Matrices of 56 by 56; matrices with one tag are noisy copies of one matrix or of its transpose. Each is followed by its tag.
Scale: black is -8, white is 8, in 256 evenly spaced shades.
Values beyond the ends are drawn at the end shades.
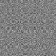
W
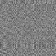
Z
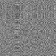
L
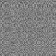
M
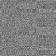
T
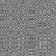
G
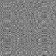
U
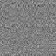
M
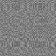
U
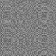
U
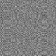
U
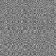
W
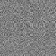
W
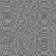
U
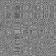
L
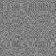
U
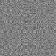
W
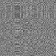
L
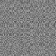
W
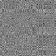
T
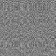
U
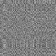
Z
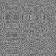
L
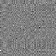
Z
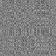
G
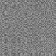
M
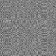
U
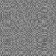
U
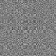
W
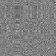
L
